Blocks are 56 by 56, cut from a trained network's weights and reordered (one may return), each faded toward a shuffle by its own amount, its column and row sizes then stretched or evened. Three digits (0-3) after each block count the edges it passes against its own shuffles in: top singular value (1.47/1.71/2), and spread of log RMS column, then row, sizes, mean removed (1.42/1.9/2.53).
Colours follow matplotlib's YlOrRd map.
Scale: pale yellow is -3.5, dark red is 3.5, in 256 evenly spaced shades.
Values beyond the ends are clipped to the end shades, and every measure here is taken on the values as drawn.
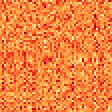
2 2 1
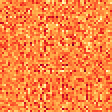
2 2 1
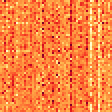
3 3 0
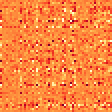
0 3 3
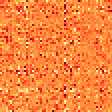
0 3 2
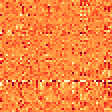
2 2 2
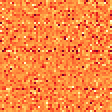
1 1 1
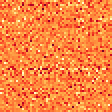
1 0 1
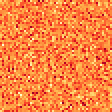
0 0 0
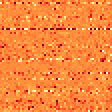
2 0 3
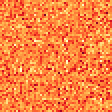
0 1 1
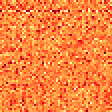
2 0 1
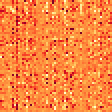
1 3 2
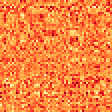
2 1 2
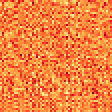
3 2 1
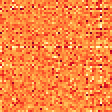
3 2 1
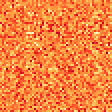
1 0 1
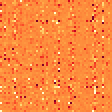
0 3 1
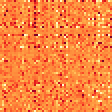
1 2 3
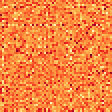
2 1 1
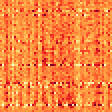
3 0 3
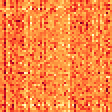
3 2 1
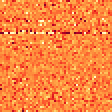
1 0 2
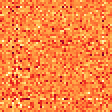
1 2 2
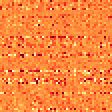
0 1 3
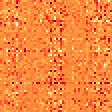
0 3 2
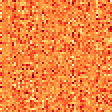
0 3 0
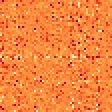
0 2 0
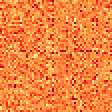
1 2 0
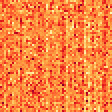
2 1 0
